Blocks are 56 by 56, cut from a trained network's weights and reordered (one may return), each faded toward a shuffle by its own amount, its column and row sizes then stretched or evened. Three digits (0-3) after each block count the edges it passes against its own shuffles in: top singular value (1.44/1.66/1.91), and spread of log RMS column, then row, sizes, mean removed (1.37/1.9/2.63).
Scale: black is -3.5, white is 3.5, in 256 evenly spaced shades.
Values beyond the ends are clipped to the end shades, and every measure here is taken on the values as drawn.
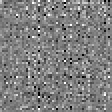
0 3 2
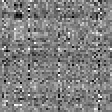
1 3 1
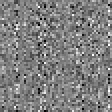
2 3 1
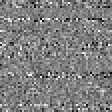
0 0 3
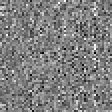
2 2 1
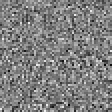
1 0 1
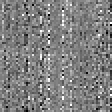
1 3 0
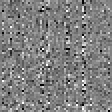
0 3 1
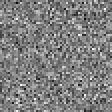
2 1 2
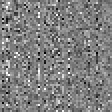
1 3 0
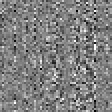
3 3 1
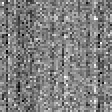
3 2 0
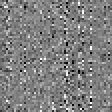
0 3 1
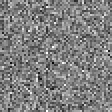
1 1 0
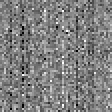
2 2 0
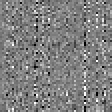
3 3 1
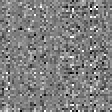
1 3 2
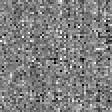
0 1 2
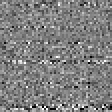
1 0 3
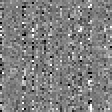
0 3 1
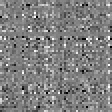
1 2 3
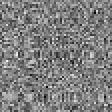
3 0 1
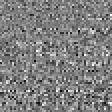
2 0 3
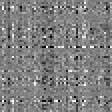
3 2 3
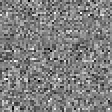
1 0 2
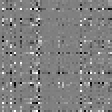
3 3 3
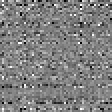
1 2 3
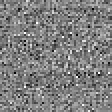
0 1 1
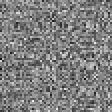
3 1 1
